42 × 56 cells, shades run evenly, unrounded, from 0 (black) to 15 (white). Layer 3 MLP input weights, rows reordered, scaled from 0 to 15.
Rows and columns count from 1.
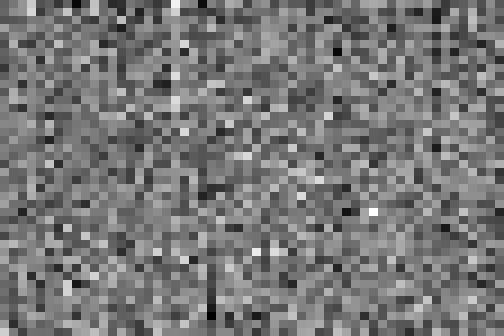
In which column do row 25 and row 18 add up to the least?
24
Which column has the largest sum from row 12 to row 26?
20
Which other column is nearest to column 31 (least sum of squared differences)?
32
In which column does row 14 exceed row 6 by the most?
54
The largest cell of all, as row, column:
27, 42
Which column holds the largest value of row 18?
50
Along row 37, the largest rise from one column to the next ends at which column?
8
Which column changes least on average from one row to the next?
4
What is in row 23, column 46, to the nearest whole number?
10
